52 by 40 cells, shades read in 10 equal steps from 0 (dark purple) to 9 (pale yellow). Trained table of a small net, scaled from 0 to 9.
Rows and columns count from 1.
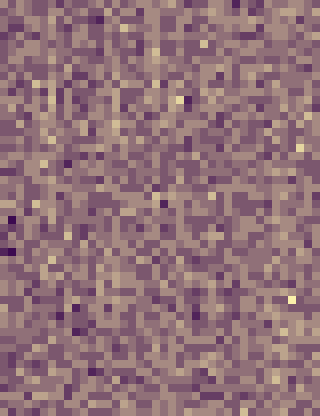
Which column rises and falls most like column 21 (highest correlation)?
3
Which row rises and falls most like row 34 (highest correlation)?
17
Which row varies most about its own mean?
13
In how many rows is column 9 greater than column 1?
23
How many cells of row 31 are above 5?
1
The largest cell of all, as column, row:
37, 38
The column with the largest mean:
7
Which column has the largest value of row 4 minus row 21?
16
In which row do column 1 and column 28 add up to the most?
39
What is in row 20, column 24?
4
